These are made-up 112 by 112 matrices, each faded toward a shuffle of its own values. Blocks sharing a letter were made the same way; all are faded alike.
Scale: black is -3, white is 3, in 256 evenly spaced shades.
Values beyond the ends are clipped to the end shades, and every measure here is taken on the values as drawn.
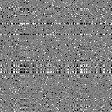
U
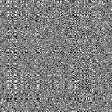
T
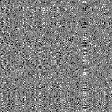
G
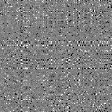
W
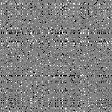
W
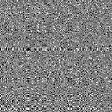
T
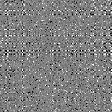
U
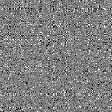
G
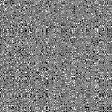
G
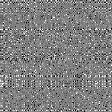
U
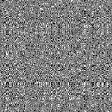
T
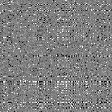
W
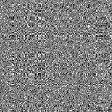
T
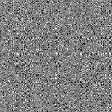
G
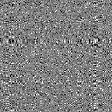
G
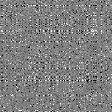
W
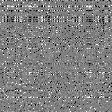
W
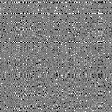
U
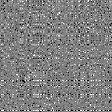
U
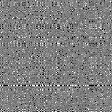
U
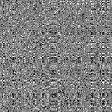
T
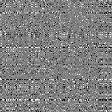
U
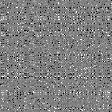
W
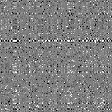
W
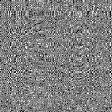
T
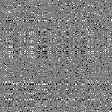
W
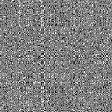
T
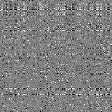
U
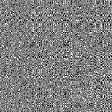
T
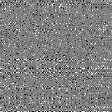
W
